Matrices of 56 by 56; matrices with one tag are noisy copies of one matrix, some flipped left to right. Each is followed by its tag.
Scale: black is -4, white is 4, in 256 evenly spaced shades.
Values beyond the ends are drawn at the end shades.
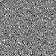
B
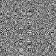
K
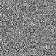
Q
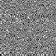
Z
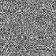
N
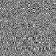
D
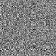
Q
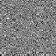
Z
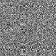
Q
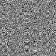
K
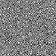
B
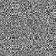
N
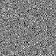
B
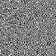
B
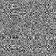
N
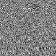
D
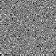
Z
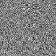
D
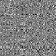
Q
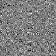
K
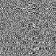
D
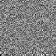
Z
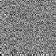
Z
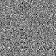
Q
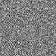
B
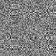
N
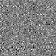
Q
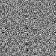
K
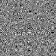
K
